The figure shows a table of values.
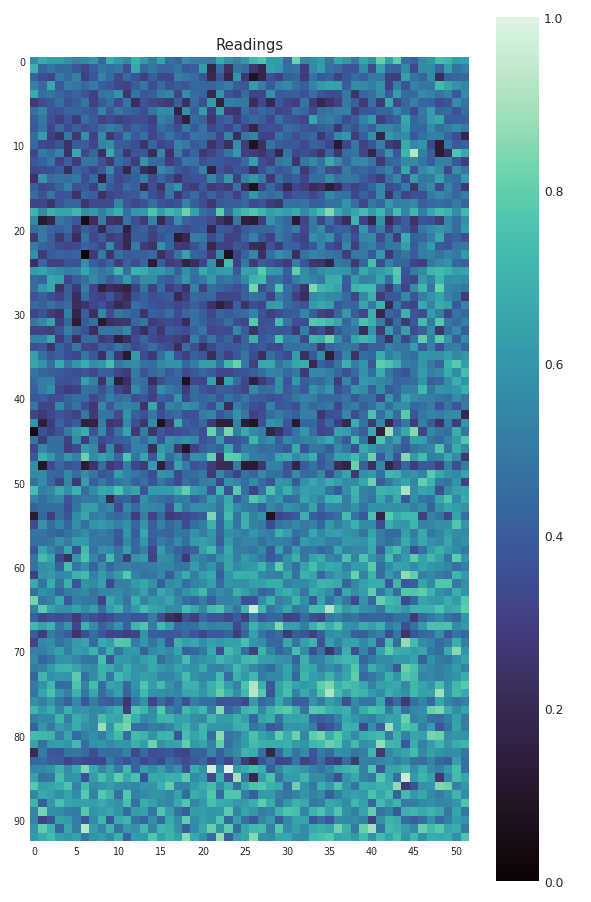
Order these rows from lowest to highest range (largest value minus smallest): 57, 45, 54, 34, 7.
57, 34, 7, 45, 54
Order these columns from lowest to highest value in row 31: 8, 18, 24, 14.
8, 18, 14, 24
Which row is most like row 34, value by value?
17
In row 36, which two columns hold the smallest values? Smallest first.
33, 26
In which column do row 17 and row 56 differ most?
29
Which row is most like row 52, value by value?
26
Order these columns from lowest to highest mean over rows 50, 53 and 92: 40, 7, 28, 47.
28, 7, 47, 40
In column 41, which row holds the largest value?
81
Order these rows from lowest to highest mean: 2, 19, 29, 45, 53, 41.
19, 2, 29, 41, 45, 53
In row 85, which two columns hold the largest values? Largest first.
44, 24
